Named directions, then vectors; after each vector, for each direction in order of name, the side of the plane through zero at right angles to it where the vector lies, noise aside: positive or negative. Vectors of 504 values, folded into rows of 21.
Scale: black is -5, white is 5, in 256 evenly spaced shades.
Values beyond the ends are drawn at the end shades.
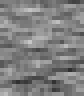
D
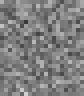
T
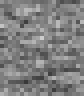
positive, positive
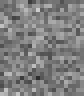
positive, positive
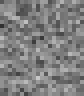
negative, negative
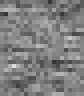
positive, negative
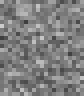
positive, positive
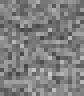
negative, negative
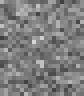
positive, positive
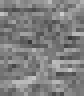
negative, positive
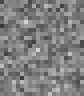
negative, negative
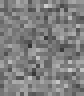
negative, positive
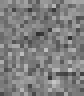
negative, positive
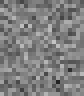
positive, negative
